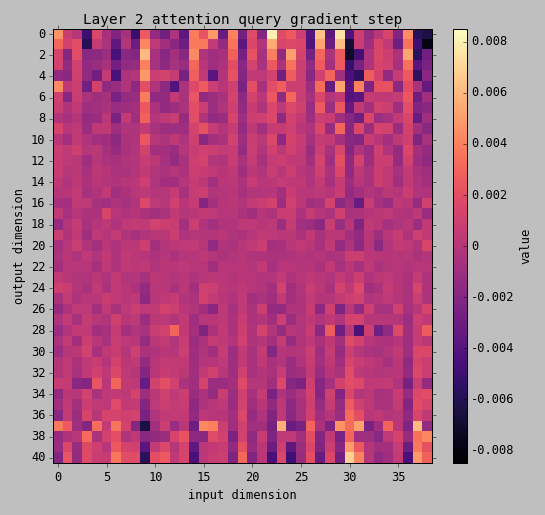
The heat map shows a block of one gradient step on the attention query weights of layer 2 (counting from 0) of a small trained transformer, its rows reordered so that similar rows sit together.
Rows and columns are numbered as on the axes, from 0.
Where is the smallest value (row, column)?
1, 38
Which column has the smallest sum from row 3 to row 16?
30
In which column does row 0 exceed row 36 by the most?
22
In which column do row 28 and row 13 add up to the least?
31
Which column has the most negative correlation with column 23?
32
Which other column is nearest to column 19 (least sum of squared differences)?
26
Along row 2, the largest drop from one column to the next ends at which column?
37
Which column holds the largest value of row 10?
9
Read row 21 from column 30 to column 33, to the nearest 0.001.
0.001 0.001 0 0
